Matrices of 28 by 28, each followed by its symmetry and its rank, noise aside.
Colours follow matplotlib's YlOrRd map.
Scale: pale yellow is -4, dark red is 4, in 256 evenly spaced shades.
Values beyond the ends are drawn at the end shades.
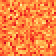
no symmetry, rank six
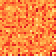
symmetric, rank five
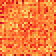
symmetric, rank six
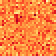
no symmetry, rank six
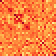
symmetric, rank five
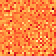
symmetric, rank five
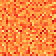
no symmetry, rank six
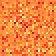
symmetric, rank six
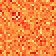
symmetric, rank seven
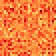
no symmetry, rank five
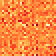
no symmetry, rank seven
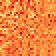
no symmetry, rank six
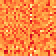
no symmetry, rank six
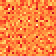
symmetric, rank five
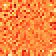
symmetric, rank five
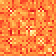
symmetric, rank five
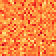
antisymmetric, rank six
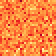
no symmetry, rank six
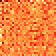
no symmetry, rank six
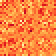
symmetric, rank five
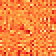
no symmetry, rank five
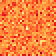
symmetric, rank six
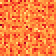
no symmetry, rank seven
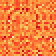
no symmetry, rank five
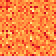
symmetric, rank six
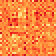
antisymmetric, rank six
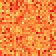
no symmetry, rank six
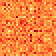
symmetric, rank six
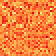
no symmetry, rank five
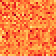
symmetric, rank five
